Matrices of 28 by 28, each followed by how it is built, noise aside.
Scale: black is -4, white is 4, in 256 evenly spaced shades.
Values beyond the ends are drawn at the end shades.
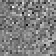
upper triangular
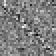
banded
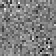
block diagonal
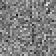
noise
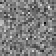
blocks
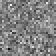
noise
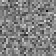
noise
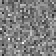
noise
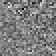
upper triangular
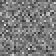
repeating columns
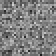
blocks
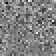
upper triangular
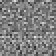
repeating columns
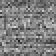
blocks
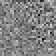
upper triangular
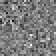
block diagonal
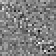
banded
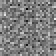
repeating rows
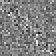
banded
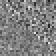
upper triangular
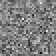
noise
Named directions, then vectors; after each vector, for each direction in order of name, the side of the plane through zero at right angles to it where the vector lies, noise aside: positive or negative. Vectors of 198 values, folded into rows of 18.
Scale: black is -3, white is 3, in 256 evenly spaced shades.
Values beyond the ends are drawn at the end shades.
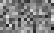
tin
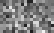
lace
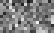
positive, positive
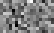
negative, negative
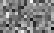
negative, positive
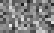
positive, positive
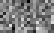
positive, positive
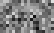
negative, positive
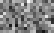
negative, negative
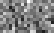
negative, negative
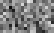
negative, negative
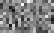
negative, negative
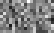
negative, negative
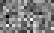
positive, negative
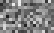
positive, negative
